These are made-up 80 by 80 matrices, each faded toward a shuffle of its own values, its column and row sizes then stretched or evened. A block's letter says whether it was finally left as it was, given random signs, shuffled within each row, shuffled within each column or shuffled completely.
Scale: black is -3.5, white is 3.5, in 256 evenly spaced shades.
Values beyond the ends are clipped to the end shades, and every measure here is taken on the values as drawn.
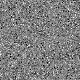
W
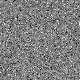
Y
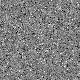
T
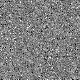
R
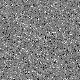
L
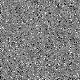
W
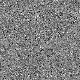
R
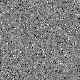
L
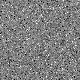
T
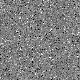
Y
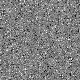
T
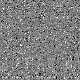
W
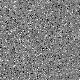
Y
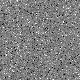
T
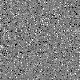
W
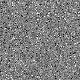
W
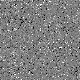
W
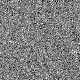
L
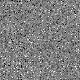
W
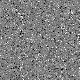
Y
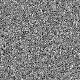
L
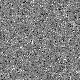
T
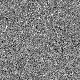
T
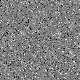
L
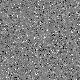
Y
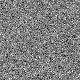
T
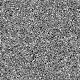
L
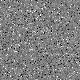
T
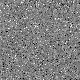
T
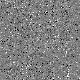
R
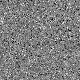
T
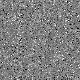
R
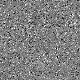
R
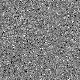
Y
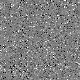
R
